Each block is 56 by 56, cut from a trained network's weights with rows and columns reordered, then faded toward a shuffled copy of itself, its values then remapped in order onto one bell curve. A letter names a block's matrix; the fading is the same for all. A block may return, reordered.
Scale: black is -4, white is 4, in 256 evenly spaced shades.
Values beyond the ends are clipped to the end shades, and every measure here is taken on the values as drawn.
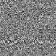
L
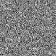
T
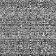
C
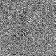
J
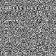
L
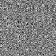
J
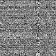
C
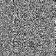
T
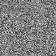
J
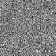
T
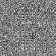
L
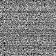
C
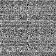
C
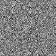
T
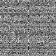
C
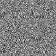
L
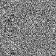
T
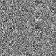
L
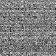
C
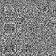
L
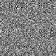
J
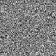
T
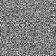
L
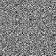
L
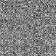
L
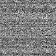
C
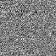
T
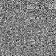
J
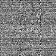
C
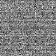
C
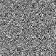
T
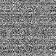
C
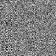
T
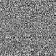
J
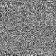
J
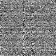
C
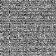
C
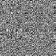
L
